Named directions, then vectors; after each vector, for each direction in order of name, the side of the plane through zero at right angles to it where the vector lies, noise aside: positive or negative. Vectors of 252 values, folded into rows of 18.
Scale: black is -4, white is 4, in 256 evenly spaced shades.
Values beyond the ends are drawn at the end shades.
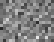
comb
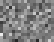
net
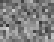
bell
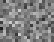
negative, positive, positive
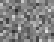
negative, negative, positive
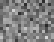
positive, positive, positive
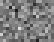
negative, negative, positive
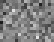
positive, positive, positive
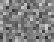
negative, negative, negative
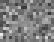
positive, positive, positive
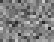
positive, negative, negative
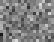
negative, negative, negative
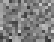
negative, negative, negative
